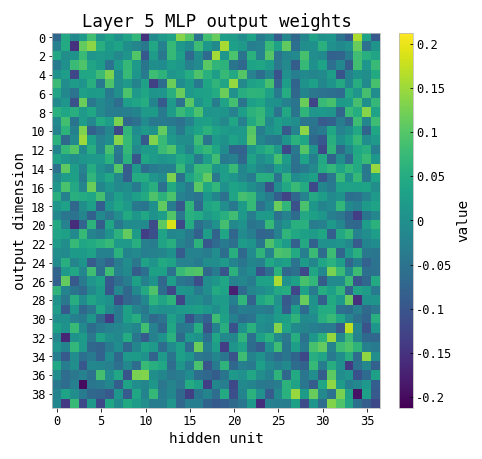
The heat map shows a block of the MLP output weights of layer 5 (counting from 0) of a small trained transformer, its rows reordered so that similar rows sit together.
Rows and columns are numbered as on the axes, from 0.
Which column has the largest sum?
13
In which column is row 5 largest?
20
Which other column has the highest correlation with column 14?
34
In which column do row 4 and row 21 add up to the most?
8
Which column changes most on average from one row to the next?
16
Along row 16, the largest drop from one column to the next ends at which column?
29
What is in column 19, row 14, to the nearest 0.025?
0.025
